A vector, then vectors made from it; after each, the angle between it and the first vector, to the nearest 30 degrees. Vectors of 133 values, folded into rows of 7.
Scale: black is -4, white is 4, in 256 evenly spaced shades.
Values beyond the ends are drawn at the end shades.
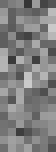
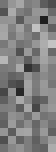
90 degrees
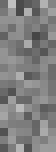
90 degrees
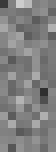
90 degrees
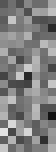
120 degrees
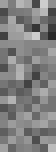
120 degrees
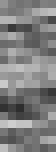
90 degrees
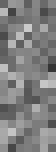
90 degrees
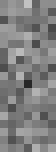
150 degrees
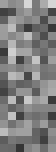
120 degrees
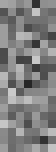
120 degrees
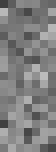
60 degrees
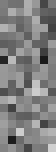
120 degrees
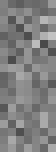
60 degrees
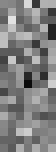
150 degrees
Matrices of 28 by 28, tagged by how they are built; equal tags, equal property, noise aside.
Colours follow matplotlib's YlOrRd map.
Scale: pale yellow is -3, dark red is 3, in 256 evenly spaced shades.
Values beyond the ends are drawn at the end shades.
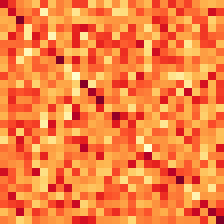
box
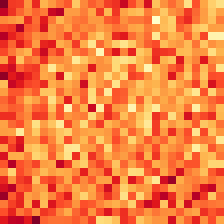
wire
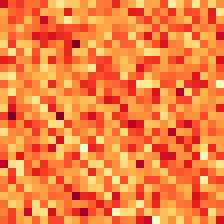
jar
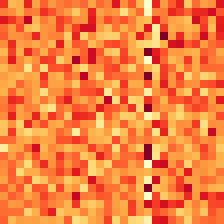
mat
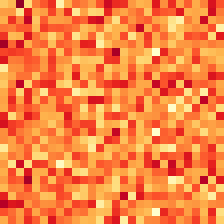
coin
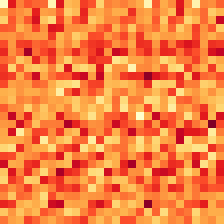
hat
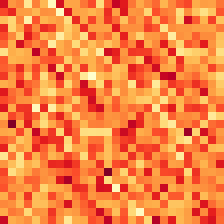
jar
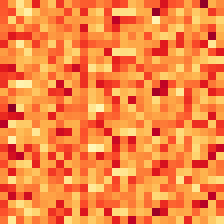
coin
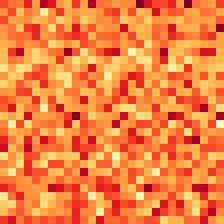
hat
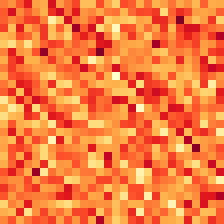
jar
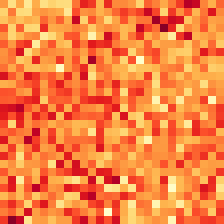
wire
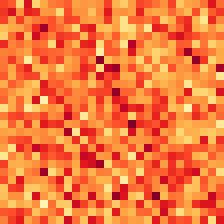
jar
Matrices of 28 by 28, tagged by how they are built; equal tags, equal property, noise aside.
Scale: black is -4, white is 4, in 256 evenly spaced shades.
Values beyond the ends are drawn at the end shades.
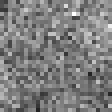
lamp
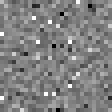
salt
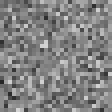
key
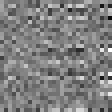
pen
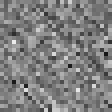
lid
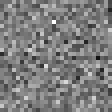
key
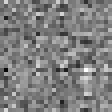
pen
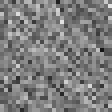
lid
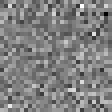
pen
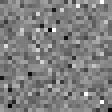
salt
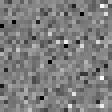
salt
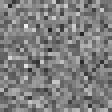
key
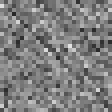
lid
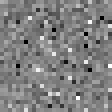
salt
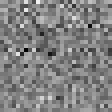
pen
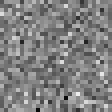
key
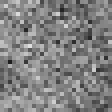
lamp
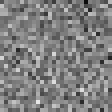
key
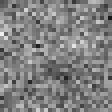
lamp
